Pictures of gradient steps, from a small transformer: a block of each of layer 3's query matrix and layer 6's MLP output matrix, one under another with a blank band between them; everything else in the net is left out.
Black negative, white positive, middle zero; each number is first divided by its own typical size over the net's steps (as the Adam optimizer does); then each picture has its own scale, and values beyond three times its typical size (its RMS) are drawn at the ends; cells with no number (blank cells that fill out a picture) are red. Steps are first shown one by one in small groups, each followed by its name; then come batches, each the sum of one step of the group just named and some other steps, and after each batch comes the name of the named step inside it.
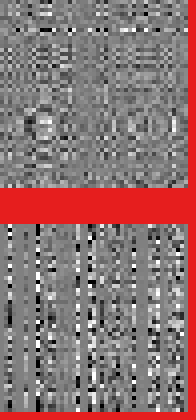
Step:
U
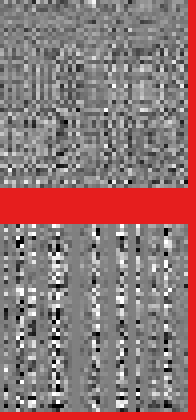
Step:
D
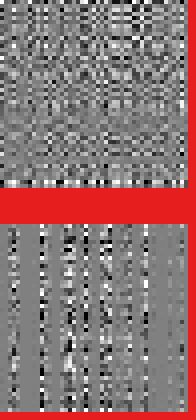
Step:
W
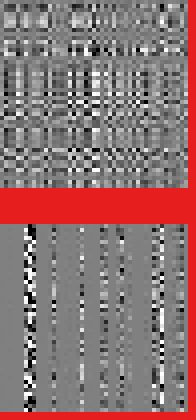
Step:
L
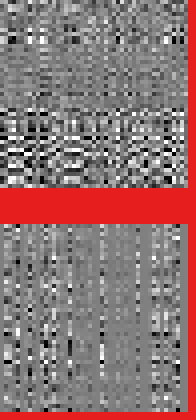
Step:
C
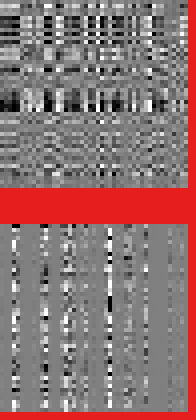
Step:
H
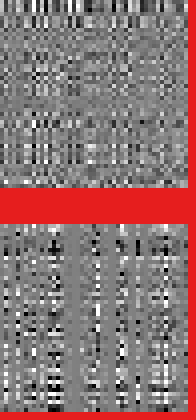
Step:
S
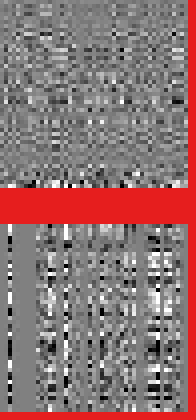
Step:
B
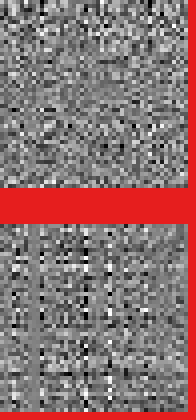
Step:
W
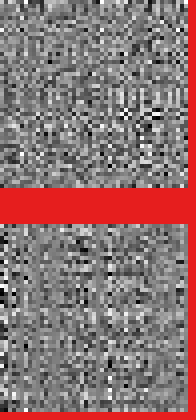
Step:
L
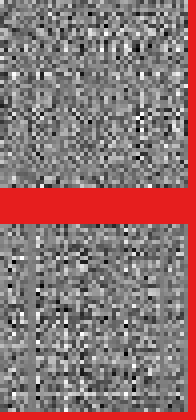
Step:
U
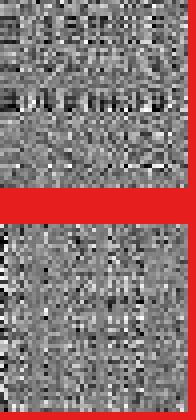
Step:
H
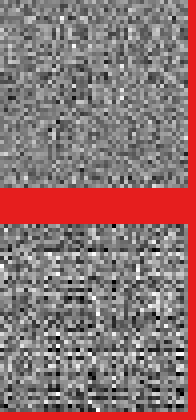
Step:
D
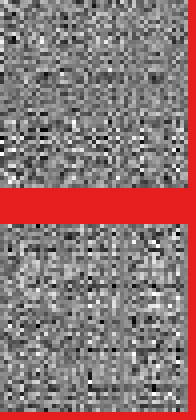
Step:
C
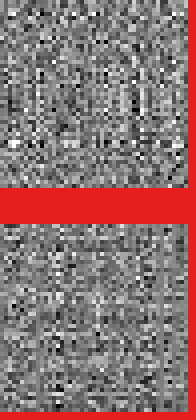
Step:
D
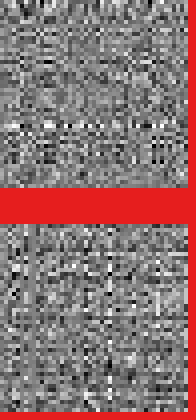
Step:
U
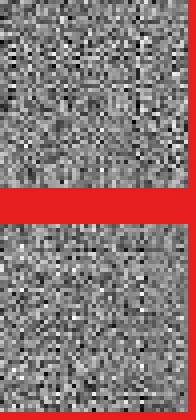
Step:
D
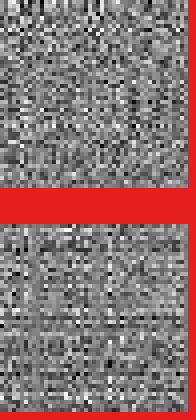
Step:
B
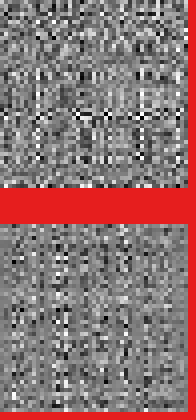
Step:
D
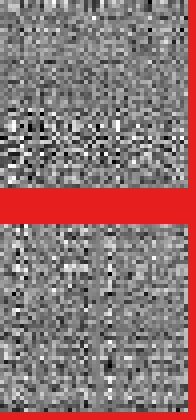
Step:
C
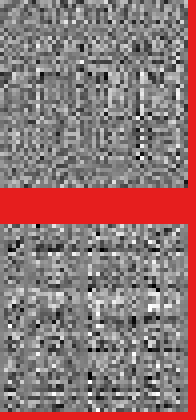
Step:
D
